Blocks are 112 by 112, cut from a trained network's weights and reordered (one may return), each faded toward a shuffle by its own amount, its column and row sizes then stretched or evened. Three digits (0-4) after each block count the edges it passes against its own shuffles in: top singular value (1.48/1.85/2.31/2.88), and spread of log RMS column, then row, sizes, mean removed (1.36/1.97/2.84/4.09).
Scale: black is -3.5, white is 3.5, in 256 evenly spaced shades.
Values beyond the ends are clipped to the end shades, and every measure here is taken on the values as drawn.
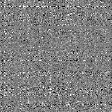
1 2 3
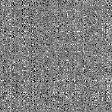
1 3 3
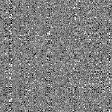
2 3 1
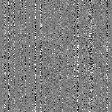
2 4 1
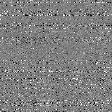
0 1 4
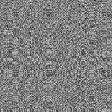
4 1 1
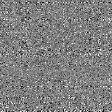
1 2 3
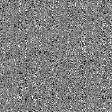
1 3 1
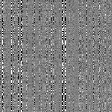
4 4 0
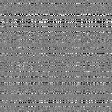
4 1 4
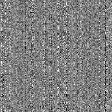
2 3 0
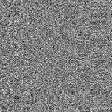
3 1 0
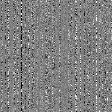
2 4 0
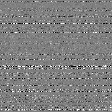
3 0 4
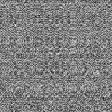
4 0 1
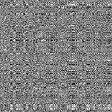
4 2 3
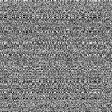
4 0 3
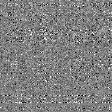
0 2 3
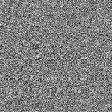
3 0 1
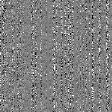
0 4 1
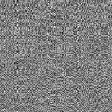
4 2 1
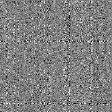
1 3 2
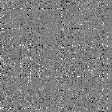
0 3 3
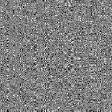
3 3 1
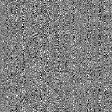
2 3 0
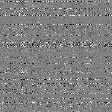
0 2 4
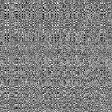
4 3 2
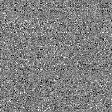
1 1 2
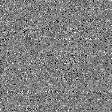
0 1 3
